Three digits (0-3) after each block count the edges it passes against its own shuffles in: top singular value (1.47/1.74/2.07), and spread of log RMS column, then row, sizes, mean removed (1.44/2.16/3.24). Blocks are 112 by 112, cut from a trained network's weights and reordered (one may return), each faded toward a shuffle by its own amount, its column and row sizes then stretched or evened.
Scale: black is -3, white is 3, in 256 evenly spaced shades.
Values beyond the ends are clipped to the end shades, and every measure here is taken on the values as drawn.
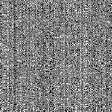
2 1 2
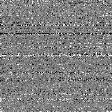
2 1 3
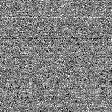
2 0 0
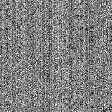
2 1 0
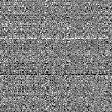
3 2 1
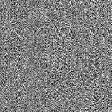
3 2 0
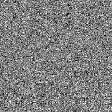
1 0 1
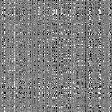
3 3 3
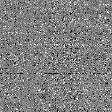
0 2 2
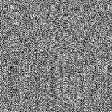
3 1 0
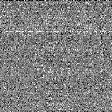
2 1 1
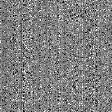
1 2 1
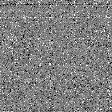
0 1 1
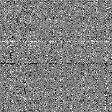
1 2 1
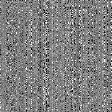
2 3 1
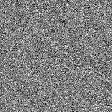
1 0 0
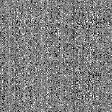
1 2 1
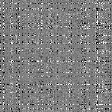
2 3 3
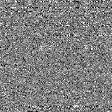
2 1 2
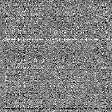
2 2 1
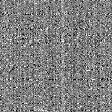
2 0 2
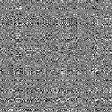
3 2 3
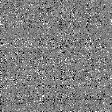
0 2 2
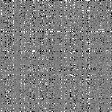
1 3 3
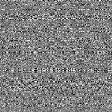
3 0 3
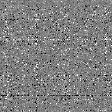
0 2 2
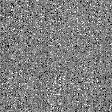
0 1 1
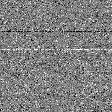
1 0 1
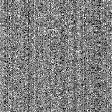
2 1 0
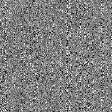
1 3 1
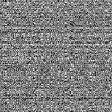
3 2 0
